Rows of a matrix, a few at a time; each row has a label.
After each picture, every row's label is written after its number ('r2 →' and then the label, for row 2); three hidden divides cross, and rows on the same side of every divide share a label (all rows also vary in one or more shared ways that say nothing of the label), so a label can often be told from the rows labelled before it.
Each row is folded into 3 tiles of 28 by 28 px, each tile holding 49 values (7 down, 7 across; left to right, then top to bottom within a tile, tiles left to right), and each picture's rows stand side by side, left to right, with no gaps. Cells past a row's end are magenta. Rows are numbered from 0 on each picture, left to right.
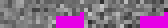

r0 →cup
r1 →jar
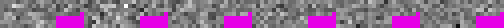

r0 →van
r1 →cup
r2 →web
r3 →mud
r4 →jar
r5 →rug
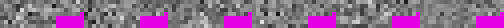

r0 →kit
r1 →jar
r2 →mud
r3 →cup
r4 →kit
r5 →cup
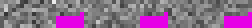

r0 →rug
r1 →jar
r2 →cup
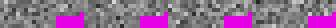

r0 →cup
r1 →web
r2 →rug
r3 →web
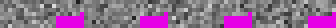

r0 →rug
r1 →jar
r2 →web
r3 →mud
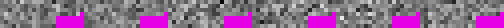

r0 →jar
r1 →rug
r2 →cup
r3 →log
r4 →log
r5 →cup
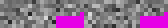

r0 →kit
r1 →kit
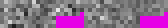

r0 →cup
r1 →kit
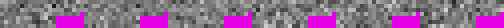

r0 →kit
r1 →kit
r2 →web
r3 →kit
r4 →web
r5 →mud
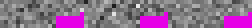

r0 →mud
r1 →rug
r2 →jar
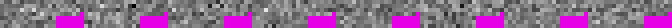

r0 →jar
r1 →cup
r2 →jar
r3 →web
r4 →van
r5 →web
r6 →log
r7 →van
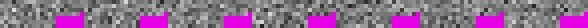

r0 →web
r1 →web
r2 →jar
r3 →van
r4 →rug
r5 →web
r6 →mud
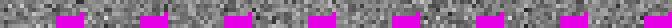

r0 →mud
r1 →jar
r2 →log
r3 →mud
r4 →kit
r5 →kit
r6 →web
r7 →rug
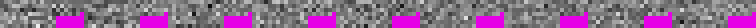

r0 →van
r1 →rug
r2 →kit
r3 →log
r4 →log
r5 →kit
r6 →kit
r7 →mud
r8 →web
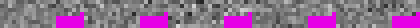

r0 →van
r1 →cup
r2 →rug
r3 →web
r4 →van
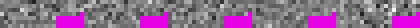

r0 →van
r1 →mud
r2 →web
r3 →log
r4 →jar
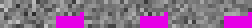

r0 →cup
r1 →kit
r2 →web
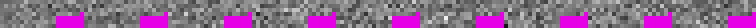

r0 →mud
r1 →rug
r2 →rug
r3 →web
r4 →kit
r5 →van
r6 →mud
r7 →kit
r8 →van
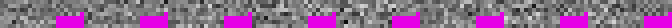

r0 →van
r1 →mud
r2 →van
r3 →web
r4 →web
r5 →mud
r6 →van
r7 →van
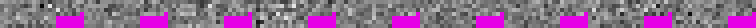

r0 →kit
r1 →mud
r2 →mud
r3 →cup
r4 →web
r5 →web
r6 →web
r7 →cup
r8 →jar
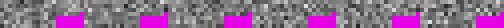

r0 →mud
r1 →jar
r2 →cup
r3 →log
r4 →web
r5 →van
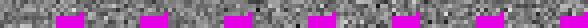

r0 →rug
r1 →jar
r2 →log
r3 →log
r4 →kit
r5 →web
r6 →rug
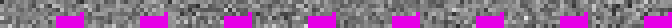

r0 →rug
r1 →rug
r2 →van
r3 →log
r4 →log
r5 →web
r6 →jar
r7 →log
